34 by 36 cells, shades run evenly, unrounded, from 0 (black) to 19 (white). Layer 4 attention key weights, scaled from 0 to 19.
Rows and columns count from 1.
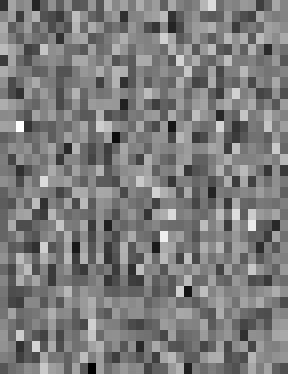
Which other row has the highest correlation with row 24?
23
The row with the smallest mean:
26
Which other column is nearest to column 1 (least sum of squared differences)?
36
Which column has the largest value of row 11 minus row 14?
9
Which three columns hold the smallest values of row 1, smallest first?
5, 1, 33
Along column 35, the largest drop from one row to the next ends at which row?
21
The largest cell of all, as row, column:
12, 3
